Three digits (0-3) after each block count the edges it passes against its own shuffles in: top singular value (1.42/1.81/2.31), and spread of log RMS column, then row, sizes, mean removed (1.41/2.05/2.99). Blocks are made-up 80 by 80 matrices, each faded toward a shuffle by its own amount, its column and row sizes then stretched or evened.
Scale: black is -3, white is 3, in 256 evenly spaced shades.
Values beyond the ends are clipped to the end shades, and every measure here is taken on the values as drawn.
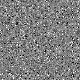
1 1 1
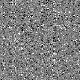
2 1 1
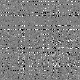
1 2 3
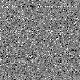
2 1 1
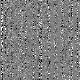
0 3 0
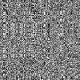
3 2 0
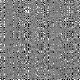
3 3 2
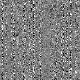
0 3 0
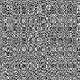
3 2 0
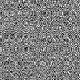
3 0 0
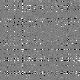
3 2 3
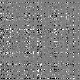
1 3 3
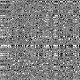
3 0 3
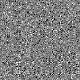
2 1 1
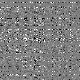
2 2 3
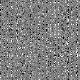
1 3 1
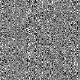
1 3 0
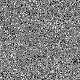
0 0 1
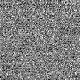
2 0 0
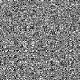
2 1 2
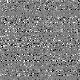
2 0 3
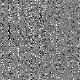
0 3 0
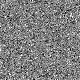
0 0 0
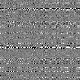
3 1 3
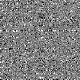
2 1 2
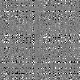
1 3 3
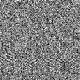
2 0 0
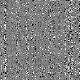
2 3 1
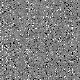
1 2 0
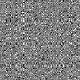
3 2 1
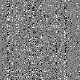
1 3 1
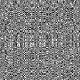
3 2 1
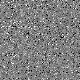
0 1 2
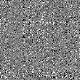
1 2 2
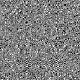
2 1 1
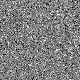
1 0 0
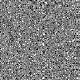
2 1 0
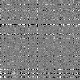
3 2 3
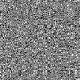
2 1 0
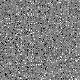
1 1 0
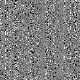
0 3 0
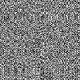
3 2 0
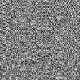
3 1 1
